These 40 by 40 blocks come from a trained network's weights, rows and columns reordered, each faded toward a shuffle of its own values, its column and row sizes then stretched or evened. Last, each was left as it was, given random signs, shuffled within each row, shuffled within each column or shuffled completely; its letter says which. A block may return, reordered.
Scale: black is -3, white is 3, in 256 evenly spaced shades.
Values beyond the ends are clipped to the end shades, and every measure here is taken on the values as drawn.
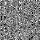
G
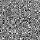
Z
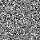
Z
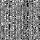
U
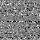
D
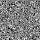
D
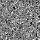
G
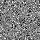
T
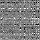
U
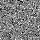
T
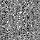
G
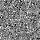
T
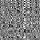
U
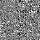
Z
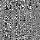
Z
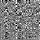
U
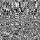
U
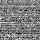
D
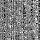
G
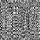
U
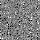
G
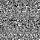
D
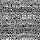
U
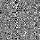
Z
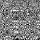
U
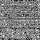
D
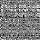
U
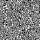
G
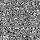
D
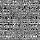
U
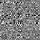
U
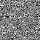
D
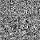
Z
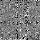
Z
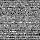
D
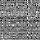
U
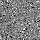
T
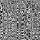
U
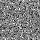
T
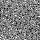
T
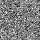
T
